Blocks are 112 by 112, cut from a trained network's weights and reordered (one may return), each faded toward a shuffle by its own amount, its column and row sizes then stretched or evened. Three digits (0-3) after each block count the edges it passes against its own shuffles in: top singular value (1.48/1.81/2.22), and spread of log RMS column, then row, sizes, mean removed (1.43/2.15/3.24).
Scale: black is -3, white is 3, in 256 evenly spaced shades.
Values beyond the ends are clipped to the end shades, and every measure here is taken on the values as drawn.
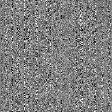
0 3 0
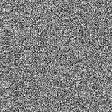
3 0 0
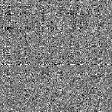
2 2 2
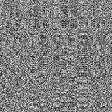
3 0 1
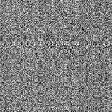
3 1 1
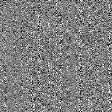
0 3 1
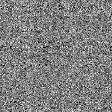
1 0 2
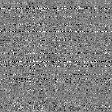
0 2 3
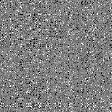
2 2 1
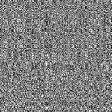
3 2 1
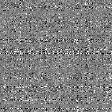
1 2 3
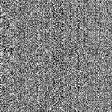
2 2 0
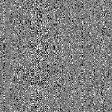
3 3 0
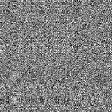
3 1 1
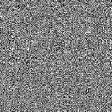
3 2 1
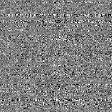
1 2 3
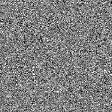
1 1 1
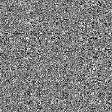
1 2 2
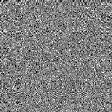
3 1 1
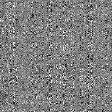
0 3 2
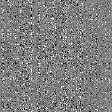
2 3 1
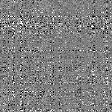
2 3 3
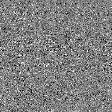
0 1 2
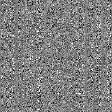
0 3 1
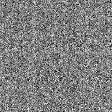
1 0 1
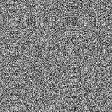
3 1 0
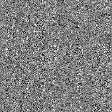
0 2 1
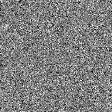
0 1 1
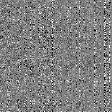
0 3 2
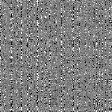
3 3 0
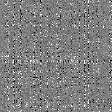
2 3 1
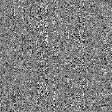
0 3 1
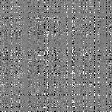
2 3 3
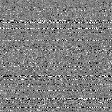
3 0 3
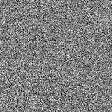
2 0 0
